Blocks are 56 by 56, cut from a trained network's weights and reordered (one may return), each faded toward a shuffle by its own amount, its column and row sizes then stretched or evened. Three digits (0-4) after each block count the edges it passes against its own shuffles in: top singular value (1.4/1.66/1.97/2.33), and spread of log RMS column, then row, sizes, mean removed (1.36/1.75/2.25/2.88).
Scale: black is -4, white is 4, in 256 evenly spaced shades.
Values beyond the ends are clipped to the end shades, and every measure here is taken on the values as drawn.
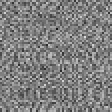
4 0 1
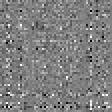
1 3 3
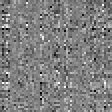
3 4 0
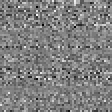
0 1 4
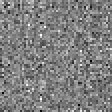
3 2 0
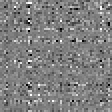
0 3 4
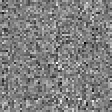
2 3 0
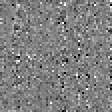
0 3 1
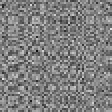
4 2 0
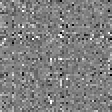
1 3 3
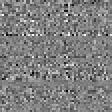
1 2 4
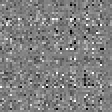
1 3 3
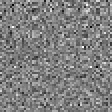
3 1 2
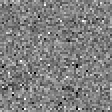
1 0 1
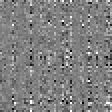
3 4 2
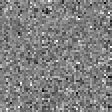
1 3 1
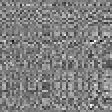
4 2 4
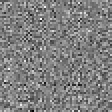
3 3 1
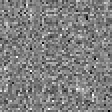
3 2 0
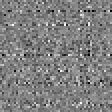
2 1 4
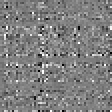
2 3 4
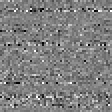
1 0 4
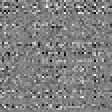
3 3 4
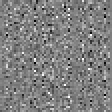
2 4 0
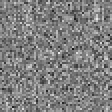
3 0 0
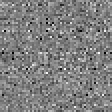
2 1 3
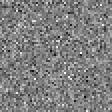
1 0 0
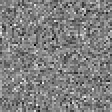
0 1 0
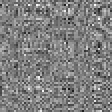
4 3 2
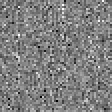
1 2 0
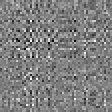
4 3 3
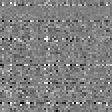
2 2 4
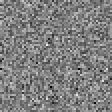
0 1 0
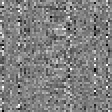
3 4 1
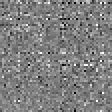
0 2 3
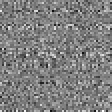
3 0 4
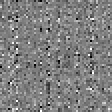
0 4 2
